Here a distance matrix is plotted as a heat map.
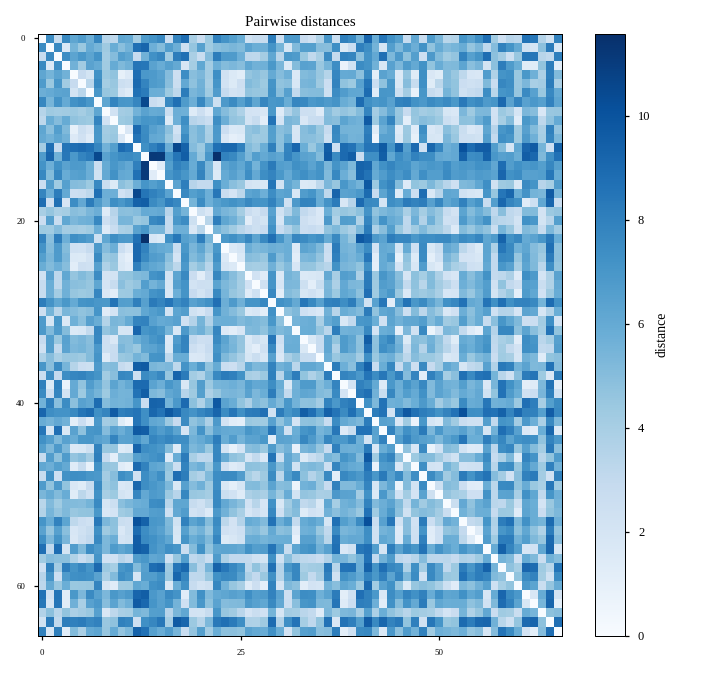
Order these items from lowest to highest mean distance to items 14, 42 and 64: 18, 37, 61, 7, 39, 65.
37, 7, 39, 65, 61, 18
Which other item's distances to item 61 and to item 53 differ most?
18
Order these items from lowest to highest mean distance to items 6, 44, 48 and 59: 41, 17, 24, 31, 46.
46, 24, 31, 41, 17
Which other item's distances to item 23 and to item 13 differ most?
36
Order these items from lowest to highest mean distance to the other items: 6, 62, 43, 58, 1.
6, 1, 62, 43, 58
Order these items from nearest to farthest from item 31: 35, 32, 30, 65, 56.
65, 56, 35, 30, 32
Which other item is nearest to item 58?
0
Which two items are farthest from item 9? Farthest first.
41, 29
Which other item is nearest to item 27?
34
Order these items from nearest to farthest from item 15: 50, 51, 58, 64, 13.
50, 51, 64, 58, 13
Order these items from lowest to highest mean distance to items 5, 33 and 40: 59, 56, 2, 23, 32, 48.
32, 23, 2, 59, 48, 56
